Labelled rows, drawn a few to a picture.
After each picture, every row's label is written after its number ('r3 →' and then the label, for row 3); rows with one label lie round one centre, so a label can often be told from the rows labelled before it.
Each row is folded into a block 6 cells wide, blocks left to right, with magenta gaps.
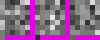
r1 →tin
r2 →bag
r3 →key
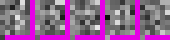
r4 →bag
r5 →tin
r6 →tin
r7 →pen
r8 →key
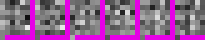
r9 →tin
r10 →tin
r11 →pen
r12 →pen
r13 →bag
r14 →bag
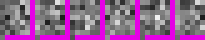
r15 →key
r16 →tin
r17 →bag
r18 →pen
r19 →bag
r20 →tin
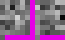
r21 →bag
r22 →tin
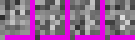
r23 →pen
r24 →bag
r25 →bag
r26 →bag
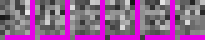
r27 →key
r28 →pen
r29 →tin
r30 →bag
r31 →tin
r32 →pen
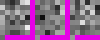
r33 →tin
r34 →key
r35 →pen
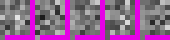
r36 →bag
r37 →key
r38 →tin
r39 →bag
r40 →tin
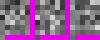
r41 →pen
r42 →bag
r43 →tin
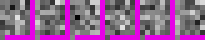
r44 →bag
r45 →tin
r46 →key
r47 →bag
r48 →bag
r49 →tin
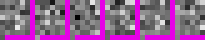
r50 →bag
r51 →pen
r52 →key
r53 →tin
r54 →bag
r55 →tin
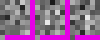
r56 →key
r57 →pen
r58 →bag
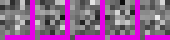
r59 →bag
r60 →tin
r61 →tin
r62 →pen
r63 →bag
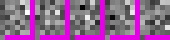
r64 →key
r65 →pen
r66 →bag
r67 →key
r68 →tin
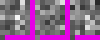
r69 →bag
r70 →tin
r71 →bag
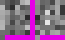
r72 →tin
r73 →pen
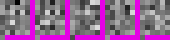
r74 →pen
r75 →pen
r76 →tin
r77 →key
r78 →bag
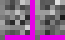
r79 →tin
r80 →tin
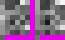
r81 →tin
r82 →tin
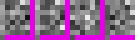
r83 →tin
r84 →tin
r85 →bag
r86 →key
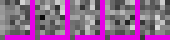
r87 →tin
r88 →key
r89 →bag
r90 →tin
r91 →bag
